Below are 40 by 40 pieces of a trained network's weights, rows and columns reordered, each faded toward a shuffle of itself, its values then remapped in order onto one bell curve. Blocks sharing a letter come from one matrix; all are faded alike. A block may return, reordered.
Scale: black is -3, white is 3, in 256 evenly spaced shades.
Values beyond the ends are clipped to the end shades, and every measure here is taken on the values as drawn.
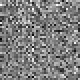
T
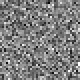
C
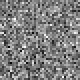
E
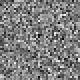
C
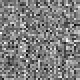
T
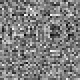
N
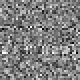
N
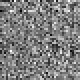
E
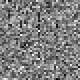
C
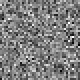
T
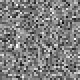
C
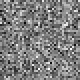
E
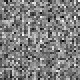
T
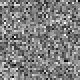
C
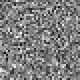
C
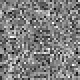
N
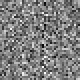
C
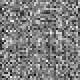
T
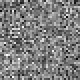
C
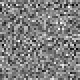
N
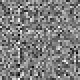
T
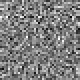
N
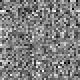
E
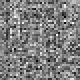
T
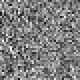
C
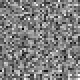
E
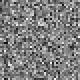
E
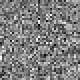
T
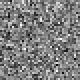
C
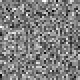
T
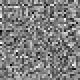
T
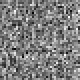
T
